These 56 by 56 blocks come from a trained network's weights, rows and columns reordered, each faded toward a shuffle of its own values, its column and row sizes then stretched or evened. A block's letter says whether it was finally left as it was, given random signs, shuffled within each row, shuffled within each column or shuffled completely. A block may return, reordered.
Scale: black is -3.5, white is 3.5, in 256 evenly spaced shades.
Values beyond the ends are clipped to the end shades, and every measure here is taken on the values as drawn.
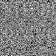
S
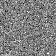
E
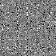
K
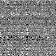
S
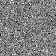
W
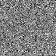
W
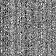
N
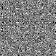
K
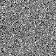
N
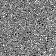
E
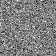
E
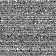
W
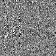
K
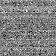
W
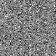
N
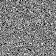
W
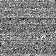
W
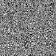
K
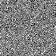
N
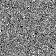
E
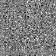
K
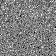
E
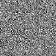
K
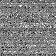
W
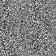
N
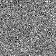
W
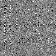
K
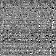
S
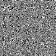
K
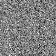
N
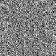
S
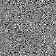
K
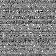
W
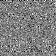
W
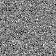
W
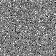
E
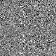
K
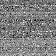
W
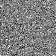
E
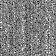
N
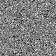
E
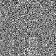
S
